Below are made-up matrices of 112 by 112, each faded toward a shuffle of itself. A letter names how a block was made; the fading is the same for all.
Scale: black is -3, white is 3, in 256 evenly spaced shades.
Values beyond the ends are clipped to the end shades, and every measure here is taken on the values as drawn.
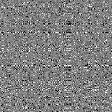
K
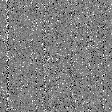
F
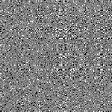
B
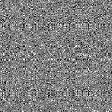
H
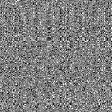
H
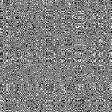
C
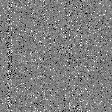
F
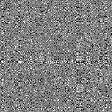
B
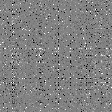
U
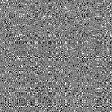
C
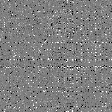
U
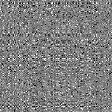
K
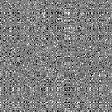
C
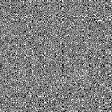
H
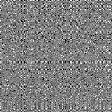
C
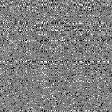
B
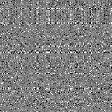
K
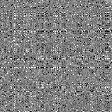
B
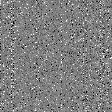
F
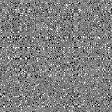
K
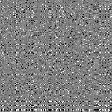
C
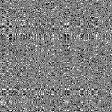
B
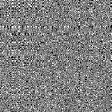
H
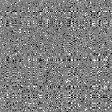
C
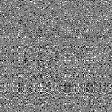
K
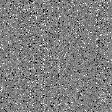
F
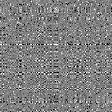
C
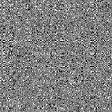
H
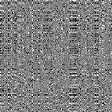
C
